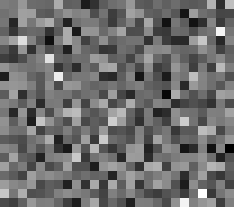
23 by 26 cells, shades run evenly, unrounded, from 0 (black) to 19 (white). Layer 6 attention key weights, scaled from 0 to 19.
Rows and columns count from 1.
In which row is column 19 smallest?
11
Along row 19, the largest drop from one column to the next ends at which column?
19
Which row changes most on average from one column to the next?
17
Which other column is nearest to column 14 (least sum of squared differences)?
5
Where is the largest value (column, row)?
23, 22
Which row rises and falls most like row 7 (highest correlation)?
3
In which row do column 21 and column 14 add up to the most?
14
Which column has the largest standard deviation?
21
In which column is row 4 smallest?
9
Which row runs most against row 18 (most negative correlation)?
4
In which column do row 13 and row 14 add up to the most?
13
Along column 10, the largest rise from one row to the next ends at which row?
2
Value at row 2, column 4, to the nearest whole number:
12
